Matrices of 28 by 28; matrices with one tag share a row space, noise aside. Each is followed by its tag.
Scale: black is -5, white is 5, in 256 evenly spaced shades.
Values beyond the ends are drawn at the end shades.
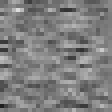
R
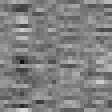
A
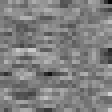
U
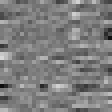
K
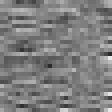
U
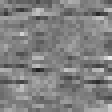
A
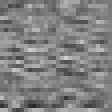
R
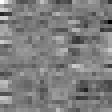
K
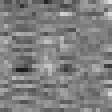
U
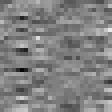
A
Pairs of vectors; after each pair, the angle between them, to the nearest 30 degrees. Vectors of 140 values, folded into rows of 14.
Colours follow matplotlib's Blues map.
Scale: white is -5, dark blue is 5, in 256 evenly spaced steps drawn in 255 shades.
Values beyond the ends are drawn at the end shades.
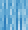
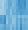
60 degrees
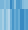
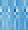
60 degrees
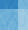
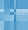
60 degrees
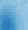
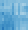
30 degrees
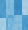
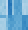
60 degrees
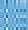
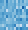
60 degrees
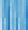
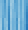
30 degrees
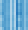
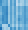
120 degrees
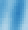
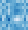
90 degrees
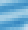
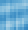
150 degrees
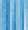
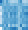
90 degrees
